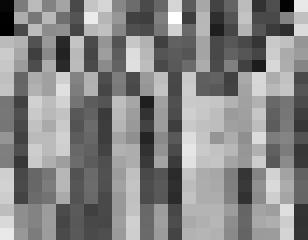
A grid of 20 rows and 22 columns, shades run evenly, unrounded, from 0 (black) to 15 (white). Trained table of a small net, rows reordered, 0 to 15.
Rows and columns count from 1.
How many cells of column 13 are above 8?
3
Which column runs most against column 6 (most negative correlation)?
9
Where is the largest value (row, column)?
2, 13
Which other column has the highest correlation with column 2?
11
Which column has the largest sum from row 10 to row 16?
14
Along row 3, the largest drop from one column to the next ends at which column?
16
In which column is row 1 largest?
22
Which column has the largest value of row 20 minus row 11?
1
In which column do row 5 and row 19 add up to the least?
5
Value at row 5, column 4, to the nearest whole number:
8
